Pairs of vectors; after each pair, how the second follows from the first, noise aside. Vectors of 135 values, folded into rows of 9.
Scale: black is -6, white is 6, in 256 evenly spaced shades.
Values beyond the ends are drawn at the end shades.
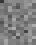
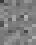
partly zeroed.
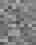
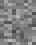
shuffled.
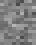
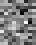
wrapped around, scaled up.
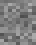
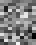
negated, scaled up.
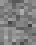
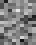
wrapped around, scaled up.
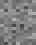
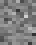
shuffled.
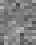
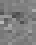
reversed, negated, partly zeroed.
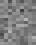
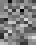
scaled up.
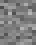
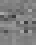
reversed, negated, partly zeroed.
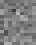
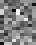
scaled up.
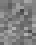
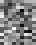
scaled up.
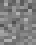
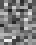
scaled up.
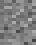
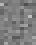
reversed, negated, partly zeroed.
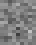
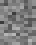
shuffled.
